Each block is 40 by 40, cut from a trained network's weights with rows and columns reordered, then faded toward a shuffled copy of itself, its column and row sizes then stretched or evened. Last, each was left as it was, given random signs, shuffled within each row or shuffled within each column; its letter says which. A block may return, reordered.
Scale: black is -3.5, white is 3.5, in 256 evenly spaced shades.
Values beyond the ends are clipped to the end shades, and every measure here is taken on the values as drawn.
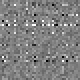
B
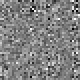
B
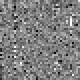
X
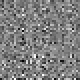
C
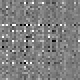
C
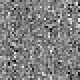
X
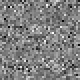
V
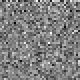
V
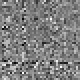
B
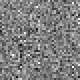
X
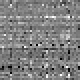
C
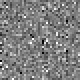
X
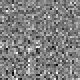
C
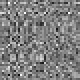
C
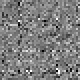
B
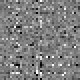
B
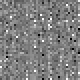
X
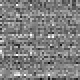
C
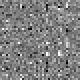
B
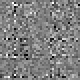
B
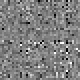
C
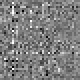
B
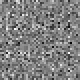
B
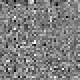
B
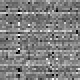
C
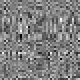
C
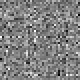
B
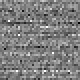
V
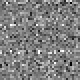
V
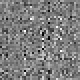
B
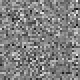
B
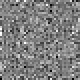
C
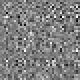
C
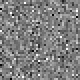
X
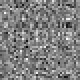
C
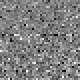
V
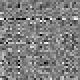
C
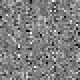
X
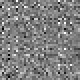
C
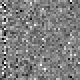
X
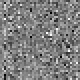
X
